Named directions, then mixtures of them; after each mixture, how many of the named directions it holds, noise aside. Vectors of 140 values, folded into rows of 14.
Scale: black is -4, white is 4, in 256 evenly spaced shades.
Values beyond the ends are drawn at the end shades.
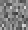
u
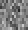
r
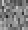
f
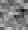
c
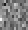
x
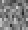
three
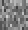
one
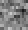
one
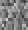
four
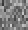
two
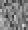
four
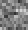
three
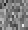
two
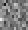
one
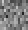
one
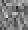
three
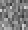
four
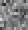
three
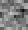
one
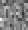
three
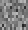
one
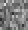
three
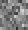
three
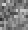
three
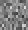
one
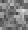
one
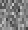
one
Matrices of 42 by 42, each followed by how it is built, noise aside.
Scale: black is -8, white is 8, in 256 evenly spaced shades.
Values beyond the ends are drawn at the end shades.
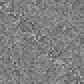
banded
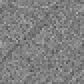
Hankel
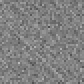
Toeplitz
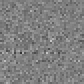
uneven rows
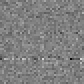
uneven rows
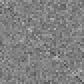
diagonal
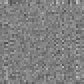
low rank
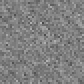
Toeplitz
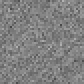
Hankel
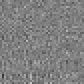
low rank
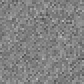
Hankel
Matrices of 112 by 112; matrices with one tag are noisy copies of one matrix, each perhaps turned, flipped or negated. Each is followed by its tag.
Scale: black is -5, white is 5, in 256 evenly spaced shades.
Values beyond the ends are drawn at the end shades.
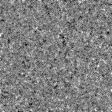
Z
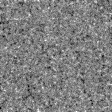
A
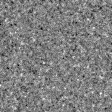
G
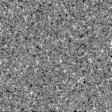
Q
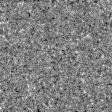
A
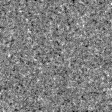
A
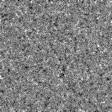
Z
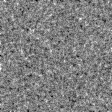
Q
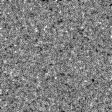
Q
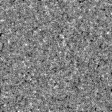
Z
